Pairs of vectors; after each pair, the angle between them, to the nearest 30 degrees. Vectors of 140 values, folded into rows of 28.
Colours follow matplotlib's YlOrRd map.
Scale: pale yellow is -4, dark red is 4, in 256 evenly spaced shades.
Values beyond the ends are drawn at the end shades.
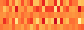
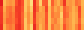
90 degrees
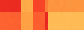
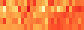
120 degrees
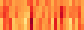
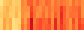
60 degrees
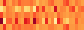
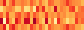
30 degrees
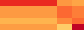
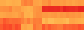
90 degrees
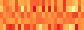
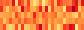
150 degrees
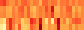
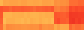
90 degrees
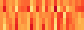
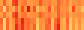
90 degrees
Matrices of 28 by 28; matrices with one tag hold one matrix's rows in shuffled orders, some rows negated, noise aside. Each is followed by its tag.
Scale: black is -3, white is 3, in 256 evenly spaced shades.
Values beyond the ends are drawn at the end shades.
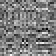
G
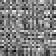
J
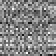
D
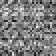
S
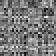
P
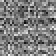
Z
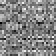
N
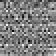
D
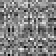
Z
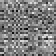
P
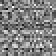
S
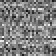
J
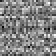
J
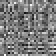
Z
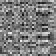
G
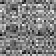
N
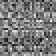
S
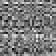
S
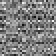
N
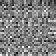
D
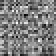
P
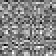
S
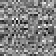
P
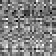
S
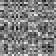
P
